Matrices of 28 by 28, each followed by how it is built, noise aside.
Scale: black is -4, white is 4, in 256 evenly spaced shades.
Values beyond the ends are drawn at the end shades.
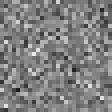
noise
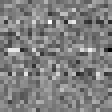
uneven rows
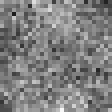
smooth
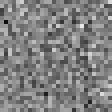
noise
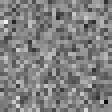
noise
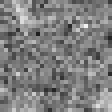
smooth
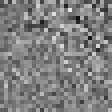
upper triangular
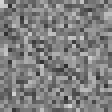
noise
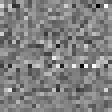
uneven rows
